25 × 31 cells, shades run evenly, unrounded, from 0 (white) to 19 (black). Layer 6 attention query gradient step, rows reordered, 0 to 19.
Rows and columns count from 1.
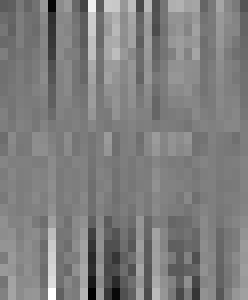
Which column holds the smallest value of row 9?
12
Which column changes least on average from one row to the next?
27
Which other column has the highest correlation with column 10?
1
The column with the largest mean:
15
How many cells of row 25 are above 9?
17
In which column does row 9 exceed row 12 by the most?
20
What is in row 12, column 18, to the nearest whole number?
11
